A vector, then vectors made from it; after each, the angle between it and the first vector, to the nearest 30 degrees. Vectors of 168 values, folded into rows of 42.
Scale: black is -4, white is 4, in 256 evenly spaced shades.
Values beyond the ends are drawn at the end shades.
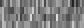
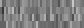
120 degrees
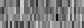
120 degrees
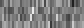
30 degrees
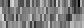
60 degrees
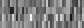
60 degrees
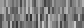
90 degrees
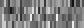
30 degrees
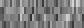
150 degrees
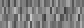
60 degrees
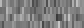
120 degrees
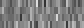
60 degrees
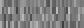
120 degrees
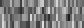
60 degrees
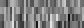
90 degrees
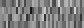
90 degrees
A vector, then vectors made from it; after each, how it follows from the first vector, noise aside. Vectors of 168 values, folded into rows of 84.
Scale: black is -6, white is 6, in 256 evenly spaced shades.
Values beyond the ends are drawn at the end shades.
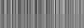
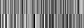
wrapped around, negated, scaled up.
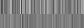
wrapped around, partly zeroed.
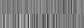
reversed, partly zeroed.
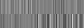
reversed, partly zeroed.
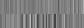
wrapped around, partly zeroed.
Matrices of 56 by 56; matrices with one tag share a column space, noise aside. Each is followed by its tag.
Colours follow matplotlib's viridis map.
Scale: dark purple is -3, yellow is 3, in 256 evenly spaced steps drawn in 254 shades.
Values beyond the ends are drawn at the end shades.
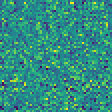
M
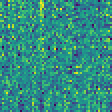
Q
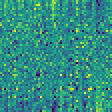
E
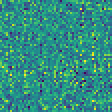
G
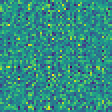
G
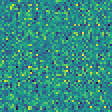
G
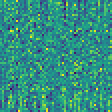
E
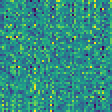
Q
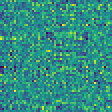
G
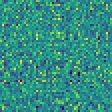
G
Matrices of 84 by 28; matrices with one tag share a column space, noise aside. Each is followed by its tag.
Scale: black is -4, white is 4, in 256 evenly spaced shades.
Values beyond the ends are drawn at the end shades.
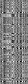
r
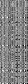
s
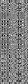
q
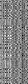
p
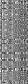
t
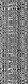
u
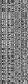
q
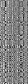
s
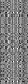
r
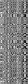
r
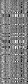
r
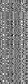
q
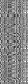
r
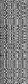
p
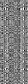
u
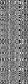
t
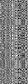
p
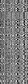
q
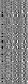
r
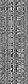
u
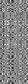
q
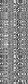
q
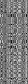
r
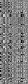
r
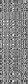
q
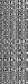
t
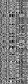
r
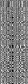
s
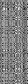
u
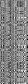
s
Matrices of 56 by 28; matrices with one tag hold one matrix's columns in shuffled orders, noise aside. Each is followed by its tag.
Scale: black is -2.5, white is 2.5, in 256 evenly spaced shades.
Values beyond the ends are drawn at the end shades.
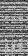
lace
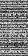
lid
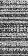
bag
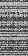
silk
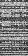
silk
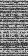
lid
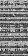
bag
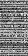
lid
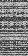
silk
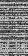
lace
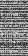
lid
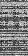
silk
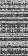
bag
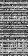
lace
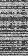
silk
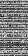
lid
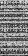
bag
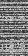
lace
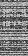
silk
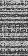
bag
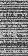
lid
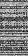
silk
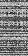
silk
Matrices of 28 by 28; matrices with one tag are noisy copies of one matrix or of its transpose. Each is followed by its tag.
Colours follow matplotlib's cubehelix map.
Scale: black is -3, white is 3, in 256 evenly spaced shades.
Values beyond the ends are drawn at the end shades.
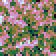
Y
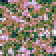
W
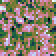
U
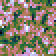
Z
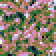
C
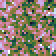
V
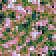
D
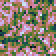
Z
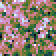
Y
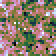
V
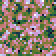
C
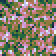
W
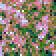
Y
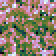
V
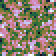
W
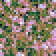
U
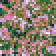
W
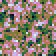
D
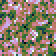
D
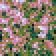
Y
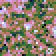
Z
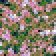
W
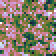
V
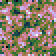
D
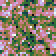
V
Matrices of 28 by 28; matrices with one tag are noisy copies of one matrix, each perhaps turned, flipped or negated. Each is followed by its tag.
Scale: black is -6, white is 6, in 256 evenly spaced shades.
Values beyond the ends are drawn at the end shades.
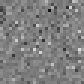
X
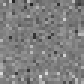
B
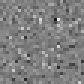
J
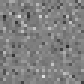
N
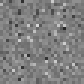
J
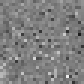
X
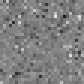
N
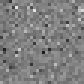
X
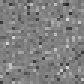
N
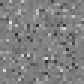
J
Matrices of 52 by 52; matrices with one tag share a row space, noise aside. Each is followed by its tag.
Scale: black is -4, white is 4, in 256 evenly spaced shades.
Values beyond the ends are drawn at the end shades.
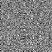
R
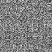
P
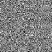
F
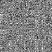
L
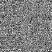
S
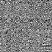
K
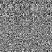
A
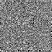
F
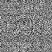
R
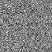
A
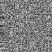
L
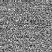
L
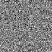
K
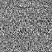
K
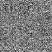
K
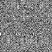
R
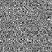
P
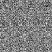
K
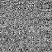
K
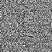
F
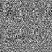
A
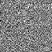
F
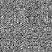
P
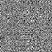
R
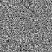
A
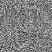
F
